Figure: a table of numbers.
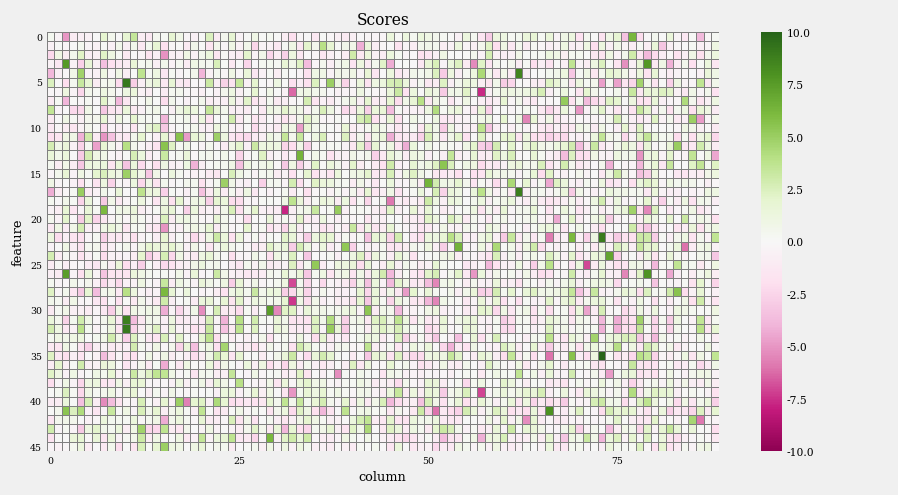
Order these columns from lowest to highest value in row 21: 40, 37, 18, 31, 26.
31, 37, 18, 26, 40
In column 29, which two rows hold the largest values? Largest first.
30, 44
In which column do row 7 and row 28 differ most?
15
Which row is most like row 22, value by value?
35
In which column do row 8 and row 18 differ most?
21
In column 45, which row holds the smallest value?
18
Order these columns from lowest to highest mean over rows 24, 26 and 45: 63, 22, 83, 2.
83, 63, 22, 2
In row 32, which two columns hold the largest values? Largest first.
10, 37
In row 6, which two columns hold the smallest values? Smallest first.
57, 32
